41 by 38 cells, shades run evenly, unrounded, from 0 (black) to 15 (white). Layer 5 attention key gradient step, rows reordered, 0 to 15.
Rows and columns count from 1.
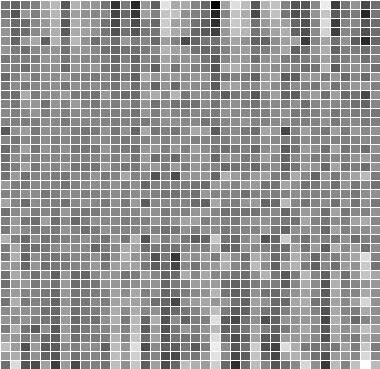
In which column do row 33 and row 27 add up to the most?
22
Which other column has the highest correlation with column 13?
30
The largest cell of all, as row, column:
41, 37
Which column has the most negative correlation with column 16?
23
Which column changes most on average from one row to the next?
29
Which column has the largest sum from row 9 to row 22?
15
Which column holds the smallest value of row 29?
18
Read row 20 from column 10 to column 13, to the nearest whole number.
9 7 8 10
